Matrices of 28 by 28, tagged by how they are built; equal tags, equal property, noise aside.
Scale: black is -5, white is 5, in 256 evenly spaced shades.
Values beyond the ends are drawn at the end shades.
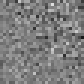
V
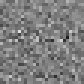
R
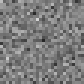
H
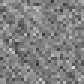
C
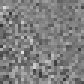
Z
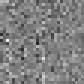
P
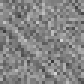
C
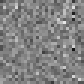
P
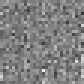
P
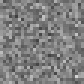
H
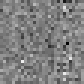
P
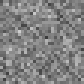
C
